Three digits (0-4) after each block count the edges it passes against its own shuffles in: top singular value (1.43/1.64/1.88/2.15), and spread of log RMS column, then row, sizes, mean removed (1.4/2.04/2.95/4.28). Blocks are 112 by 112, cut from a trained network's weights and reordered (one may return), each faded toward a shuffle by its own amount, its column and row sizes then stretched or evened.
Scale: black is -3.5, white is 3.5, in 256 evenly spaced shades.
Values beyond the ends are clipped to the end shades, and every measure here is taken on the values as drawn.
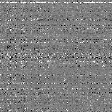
3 2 3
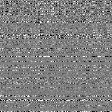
3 1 4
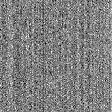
3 0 0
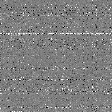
2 1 3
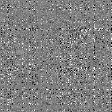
1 3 3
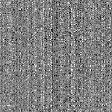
4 2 2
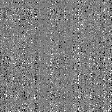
2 3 2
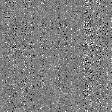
0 3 1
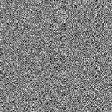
4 2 0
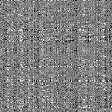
4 1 3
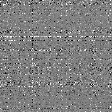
1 2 3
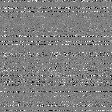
1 1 4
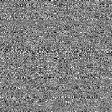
3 0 3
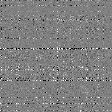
2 2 3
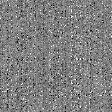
1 2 1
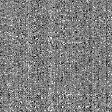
2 1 2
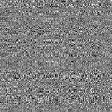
4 1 3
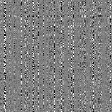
4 4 1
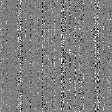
2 4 1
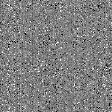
0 2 1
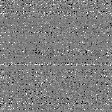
0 1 3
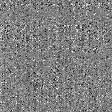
1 0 2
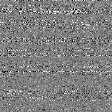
1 1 4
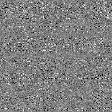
2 1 3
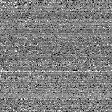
3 0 2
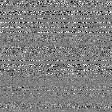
1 0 4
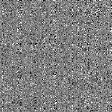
1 3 2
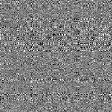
4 2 3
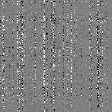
2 4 2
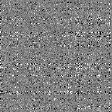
0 3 3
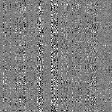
3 4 2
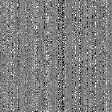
3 4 1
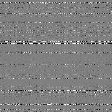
4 0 4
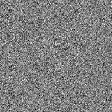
2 1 0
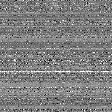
4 0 3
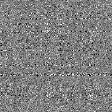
1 2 3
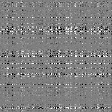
4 2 4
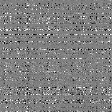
1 2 4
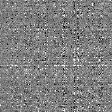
2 3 1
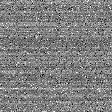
3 0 0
